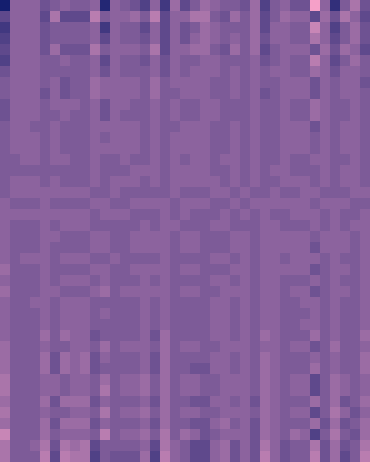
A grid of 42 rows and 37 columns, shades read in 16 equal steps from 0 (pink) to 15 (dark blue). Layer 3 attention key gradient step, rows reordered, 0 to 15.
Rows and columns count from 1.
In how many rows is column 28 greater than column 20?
9
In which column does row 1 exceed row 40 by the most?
1
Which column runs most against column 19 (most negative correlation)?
32
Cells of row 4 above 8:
9
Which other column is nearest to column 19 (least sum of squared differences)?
30
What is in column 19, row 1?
10
